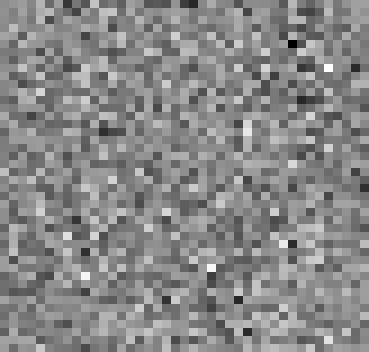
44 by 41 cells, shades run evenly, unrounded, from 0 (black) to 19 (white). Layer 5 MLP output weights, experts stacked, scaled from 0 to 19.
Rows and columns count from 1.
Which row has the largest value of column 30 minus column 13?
7
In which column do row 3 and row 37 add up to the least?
10
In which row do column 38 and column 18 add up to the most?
16
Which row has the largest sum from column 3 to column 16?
27
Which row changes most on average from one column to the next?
9
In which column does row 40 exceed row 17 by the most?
12
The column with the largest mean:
11
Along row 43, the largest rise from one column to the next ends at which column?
37
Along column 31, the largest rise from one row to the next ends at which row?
30
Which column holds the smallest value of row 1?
22
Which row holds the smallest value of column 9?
28
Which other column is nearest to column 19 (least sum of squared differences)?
15
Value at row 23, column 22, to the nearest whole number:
8
